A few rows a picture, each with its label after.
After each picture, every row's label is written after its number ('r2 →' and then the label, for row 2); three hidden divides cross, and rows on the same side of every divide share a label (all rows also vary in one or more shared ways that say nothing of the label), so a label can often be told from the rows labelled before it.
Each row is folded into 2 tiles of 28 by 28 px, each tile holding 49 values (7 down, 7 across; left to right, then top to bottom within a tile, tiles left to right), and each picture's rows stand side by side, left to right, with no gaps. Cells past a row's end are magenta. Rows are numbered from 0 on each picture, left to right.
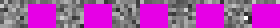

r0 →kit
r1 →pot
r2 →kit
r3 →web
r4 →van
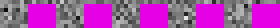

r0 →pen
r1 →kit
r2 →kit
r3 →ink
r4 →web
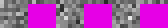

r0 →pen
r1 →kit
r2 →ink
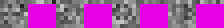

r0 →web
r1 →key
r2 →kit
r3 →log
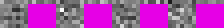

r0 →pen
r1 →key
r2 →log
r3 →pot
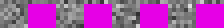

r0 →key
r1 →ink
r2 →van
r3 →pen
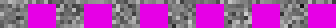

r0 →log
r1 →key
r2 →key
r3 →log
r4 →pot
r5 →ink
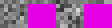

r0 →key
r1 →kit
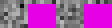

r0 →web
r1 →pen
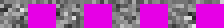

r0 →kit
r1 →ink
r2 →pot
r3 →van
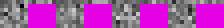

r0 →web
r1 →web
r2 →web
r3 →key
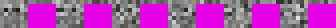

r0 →pen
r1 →pen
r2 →kit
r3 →pen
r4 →web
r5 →ink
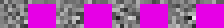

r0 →kit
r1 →van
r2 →van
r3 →pot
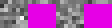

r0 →key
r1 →pot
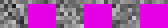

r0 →kit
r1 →key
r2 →key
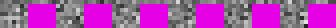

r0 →web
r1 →kit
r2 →pot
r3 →log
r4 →log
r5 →pot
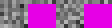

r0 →web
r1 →ink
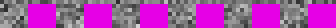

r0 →kit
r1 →log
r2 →key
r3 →ink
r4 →kit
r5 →ink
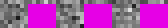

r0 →log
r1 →pot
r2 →web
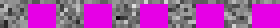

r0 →key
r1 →kit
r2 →pen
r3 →pot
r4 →pot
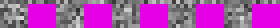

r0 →ink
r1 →key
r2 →web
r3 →log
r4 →web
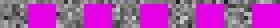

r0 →pen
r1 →ink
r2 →key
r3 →ink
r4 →pot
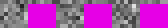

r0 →web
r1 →pot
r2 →kit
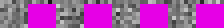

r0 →pen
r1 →pen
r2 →web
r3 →web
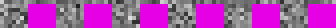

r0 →van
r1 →web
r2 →van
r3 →kit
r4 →web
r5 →pot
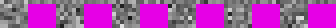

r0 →van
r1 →key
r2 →log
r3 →key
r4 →web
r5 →van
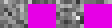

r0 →kit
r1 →van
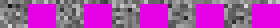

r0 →log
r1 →kit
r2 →pen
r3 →log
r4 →log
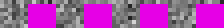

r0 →pen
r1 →key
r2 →log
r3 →web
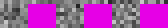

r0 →pen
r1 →web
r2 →ink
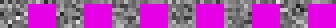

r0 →ink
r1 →log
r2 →pot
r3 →log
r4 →pen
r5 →key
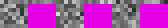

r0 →key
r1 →log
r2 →key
